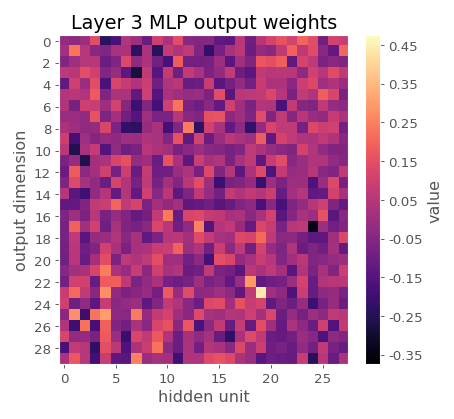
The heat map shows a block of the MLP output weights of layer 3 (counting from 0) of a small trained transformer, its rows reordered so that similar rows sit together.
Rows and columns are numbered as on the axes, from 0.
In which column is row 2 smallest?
10
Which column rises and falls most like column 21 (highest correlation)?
24
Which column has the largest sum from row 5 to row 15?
3
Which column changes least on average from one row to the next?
8
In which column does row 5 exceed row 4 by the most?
15
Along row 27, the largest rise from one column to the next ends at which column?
7
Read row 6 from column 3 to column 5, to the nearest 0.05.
0.1 0 0.1
